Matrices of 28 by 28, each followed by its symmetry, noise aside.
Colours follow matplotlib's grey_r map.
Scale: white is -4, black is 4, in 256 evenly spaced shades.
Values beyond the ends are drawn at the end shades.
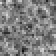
symmetric across the other diagonal.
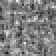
antisymmetric.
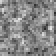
mirrored top to bottom.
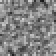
same after a half turn.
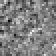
symmetric.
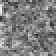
no symmetry.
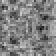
mirrored top to bottom.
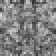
mirrored left to right.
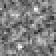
same after a half turn.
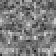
mirrored left to right.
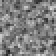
antisymmetric.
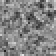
symmetric across the other diagonal.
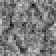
same after a half turn.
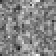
mirrored top to bottom.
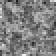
antisymmetric.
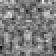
mirrored left to right.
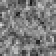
same after a half turn.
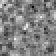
symmetric.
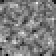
symmetric across the other diagonal.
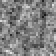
no symmetry.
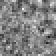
symmetric across the other diagonal.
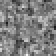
antisymmetric.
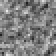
no symmetry.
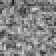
no symmetry.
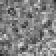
symmetric.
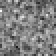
same after a half turn.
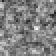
no symmetry.
